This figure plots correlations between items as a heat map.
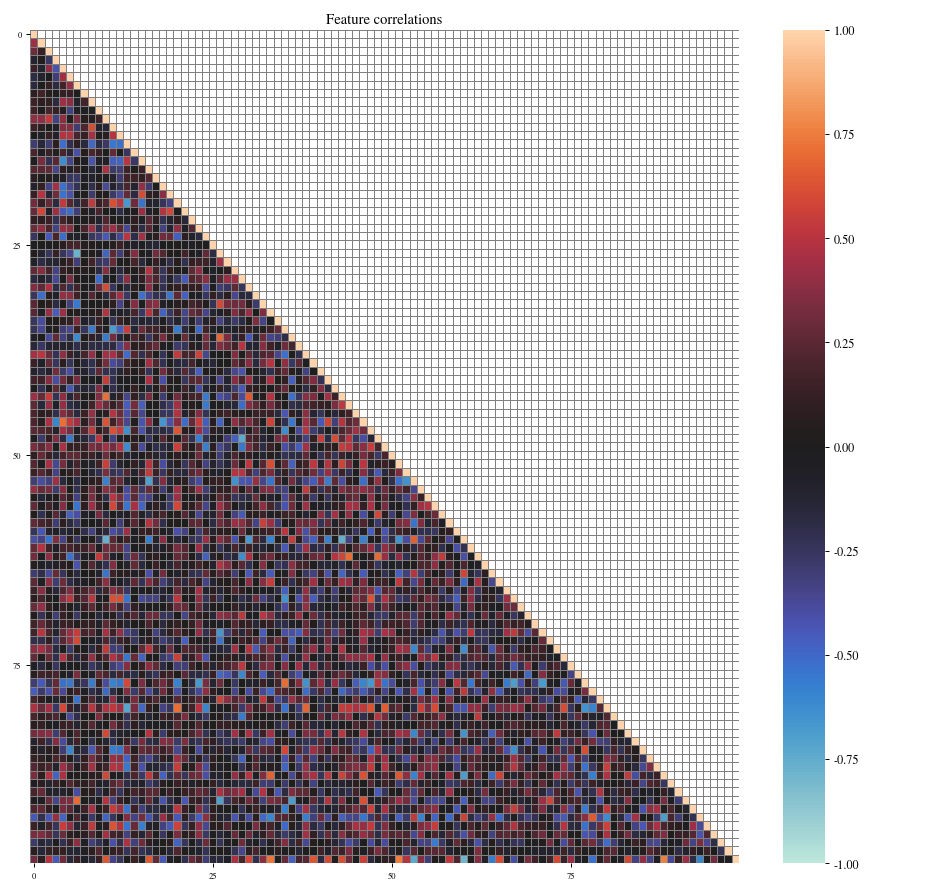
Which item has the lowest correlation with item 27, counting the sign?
76
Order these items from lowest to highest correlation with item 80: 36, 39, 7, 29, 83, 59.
59, 29, 36, 39, 7, 83
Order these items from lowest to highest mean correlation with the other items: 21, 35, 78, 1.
78, 35, 21, 1
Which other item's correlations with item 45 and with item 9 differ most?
48
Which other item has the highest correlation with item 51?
98
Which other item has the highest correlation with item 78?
93
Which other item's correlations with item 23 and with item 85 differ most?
77
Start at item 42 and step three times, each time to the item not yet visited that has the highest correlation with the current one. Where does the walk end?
44
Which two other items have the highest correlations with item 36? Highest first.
26, 60
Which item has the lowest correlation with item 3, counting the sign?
46
